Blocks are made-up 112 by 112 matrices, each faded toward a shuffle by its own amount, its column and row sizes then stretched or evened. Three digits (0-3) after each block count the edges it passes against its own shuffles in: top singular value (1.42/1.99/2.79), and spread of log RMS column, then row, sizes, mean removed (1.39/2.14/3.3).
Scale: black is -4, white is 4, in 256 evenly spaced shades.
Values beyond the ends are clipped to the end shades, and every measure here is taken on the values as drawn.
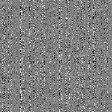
2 3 1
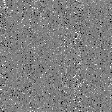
1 2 0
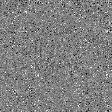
1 1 1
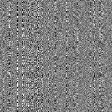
3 3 0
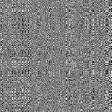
3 3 1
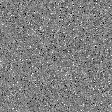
1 0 0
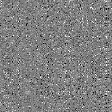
2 2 1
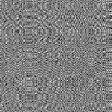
3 2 1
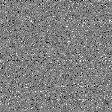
1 0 2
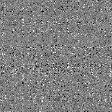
1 2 2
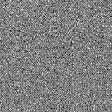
2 0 1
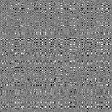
3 2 3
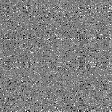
2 0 2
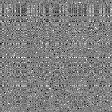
3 0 2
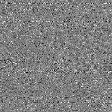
2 0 2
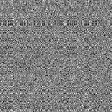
3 1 2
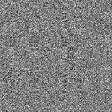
2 1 1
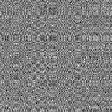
3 0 1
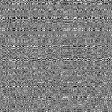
3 1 3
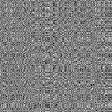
3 2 0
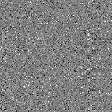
2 1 1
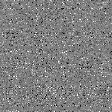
1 1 2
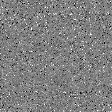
0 1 1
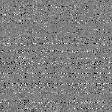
0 1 3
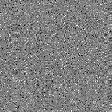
2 0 0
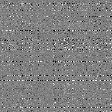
2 2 3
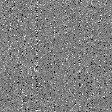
1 2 0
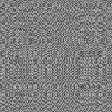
3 1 1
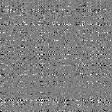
2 2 3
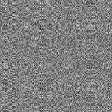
3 2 1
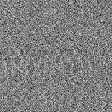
2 0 0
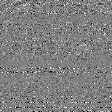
1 0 3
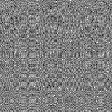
3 0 0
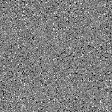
1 1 1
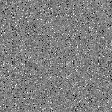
1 1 0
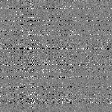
2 2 3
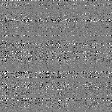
1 2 3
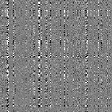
3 3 2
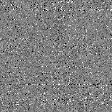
1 1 2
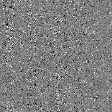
0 2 0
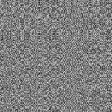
3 2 0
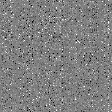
1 2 0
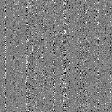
2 3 0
